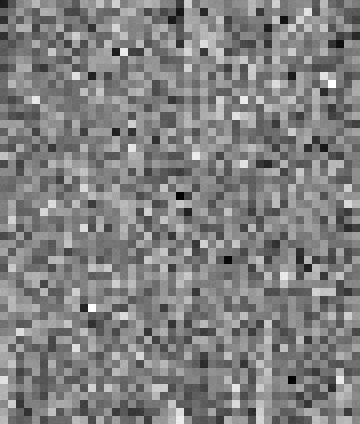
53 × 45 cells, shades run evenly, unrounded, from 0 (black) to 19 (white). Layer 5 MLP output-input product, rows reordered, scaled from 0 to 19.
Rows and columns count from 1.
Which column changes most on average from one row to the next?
41
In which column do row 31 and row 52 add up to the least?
17
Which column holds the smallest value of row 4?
34
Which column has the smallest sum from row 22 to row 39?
43
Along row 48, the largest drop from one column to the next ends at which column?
37
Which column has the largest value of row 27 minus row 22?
19
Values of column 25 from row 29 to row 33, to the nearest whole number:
10 12 4 5 9
